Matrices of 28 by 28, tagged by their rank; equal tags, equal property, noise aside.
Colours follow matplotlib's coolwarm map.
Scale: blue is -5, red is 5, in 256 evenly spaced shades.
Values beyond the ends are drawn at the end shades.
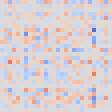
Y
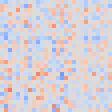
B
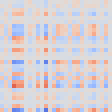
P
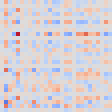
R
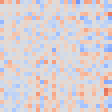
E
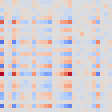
P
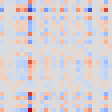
P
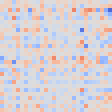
E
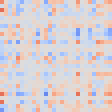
Y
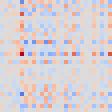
R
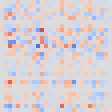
E
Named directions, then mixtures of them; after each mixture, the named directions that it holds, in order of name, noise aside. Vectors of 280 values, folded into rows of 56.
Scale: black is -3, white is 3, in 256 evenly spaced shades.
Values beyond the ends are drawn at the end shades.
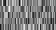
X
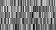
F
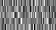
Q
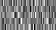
Q.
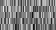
F.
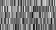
F.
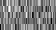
F, X.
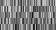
F.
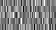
F, Q.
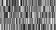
X.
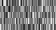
X.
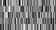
X.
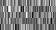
F, X.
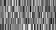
Q, X.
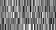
Q, X.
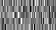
Q.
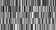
F.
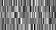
Q.
